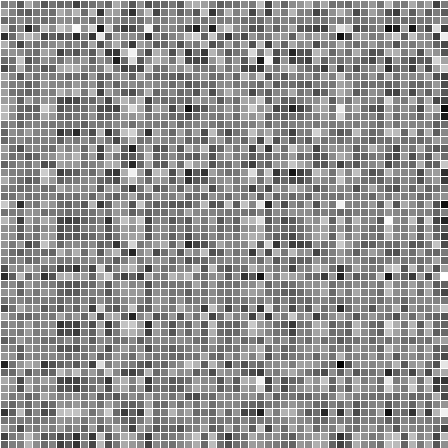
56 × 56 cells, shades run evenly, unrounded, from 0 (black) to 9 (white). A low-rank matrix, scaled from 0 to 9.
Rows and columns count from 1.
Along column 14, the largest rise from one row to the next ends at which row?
35
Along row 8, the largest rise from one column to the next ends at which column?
34
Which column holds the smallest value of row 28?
56
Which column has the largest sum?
49
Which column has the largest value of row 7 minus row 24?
17
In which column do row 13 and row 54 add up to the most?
33
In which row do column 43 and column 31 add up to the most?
26
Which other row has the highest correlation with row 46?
5
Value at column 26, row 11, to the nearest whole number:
4
